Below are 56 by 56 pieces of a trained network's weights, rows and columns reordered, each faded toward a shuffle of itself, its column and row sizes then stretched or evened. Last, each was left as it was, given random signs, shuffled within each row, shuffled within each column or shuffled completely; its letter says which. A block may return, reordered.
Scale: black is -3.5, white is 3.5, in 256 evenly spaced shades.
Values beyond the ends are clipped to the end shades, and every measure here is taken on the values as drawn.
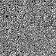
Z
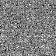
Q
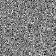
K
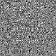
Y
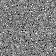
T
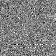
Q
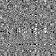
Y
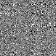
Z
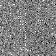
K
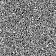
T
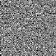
Y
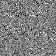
Q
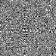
Y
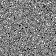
T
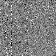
K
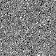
K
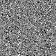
K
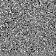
Q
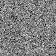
T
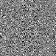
Y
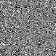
Z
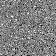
T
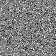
T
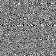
Q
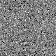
T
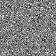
Q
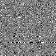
Z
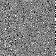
K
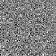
Y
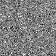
Q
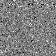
Q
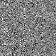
K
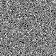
T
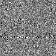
Z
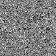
Q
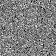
T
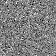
T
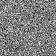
T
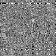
Y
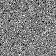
T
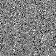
K
